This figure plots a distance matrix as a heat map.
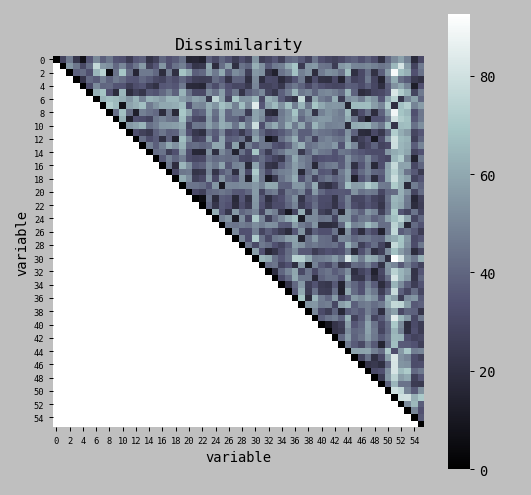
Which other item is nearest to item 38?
31
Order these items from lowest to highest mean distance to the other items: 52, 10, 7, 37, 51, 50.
37, 50, 10, 7, 52, 51
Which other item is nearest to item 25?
19
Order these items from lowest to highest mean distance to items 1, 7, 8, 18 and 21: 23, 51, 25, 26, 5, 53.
5, 26, 25, 23, 53, 51
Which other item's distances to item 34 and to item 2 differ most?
8
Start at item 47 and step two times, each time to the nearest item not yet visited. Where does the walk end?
11
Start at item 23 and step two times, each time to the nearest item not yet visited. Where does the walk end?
43
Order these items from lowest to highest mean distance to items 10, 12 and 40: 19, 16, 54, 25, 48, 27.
54, 48, 16, 27, 25, 19
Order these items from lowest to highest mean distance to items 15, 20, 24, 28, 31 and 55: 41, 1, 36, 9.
41, 1, 9, 36
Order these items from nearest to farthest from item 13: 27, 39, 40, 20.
20, 39, 40, 27
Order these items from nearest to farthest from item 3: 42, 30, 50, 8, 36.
42, 36, 8, 50, 30
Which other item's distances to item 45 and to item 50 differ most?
18
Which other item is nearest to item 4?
0
